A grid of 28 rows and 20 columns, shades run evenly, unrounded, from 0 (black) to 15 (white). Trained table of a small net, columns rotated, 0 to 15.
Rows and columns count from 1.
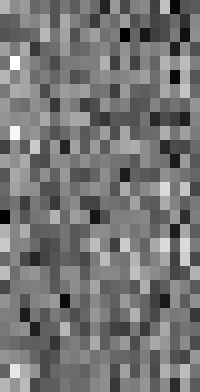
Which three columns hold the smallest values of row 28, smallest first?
18, 12, 4
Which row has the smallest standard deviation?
26
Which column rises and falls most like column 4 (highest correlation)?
8
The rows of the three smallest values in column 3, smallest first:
23, 15, 19
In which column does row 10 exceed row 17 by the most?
2
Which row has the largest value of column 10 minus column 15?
3
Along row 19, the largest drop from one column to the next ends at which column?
20
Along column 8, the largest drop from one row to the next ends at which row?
17
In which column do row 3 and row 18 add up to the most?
10
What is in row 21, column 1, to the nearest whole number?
4
